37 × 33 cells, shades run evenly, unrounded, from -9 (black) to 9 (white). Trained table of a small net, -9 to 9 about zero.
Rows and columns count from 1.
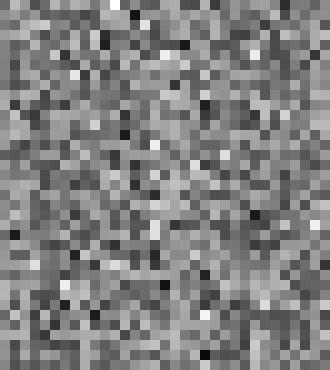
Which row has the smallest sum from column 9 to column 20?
5
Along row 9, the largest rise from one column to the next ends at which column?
19
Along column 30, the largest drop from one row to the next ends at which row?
32
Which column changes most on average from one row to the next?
21
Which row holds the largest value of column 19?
7
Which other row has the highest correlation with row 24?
18
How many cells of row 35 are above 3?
5
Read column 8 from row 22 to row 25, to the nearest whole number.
-5 2 -2 1
